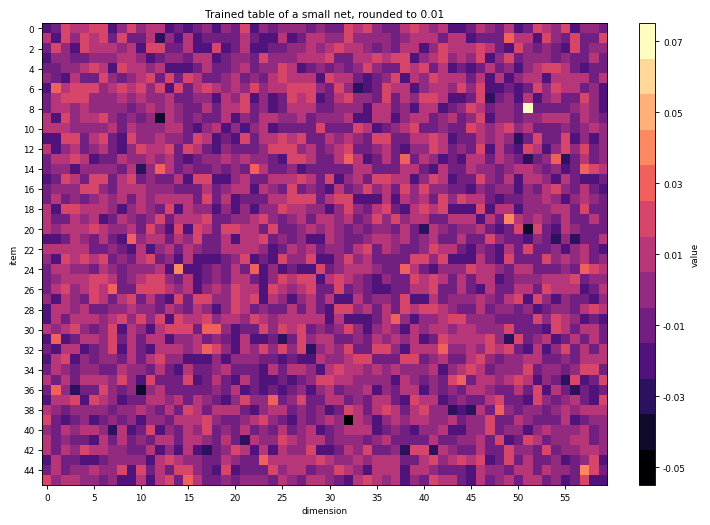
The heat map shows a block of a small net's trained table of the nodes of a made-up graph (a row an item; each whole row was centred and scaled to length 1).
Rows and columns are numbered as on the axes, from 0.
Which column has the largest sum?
46
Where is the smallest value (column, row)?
32, 39
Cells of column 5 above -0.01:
33
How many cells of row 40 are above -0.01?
38
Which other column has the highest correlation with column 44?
43
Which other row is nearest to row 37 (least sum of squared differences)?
11
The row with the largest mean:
6
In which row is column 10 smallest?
36
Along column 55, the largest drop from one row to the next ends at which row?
13
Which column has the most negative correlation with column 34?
27
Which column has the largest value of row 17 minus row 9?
12
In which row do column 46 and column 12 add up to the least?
1
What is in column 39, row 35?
0
